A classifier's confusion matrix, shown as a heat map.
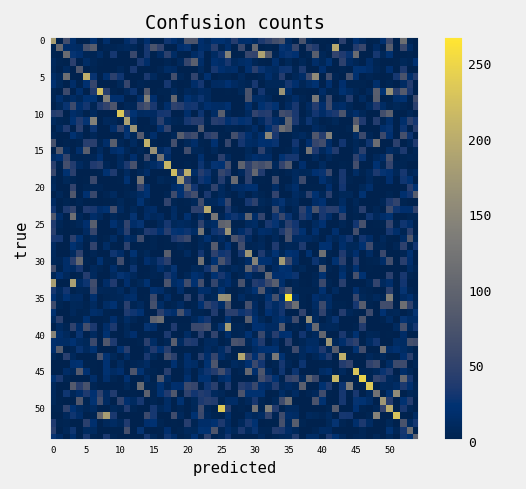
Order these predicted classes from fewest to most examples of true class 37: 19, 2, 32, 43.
2, 32, 43, 19
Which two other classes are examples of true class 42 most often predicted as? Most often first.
49, 1
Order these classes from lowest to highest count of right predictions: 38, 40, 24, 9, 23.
9, 40, 24, 38, 23
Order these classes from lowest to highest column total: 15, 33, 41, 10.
10, 15, 41, 33
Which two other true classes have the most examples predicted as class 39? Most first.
5, 8
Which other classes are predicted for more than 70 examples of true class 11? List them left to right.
6, 35, 45
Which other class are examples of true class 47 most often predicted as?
44
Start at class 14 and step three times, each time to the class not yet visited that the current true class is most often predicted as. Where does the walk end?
8
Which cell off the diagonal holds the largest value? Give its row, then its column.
50, 25
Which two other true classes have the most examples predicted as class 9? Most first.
14, 23
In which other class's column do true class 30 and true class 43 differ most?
28
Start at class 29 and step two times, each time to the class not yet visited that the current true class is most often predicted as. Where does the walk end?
0
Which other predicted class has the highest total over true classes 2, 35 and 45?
26
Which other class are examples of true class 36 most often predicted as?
52
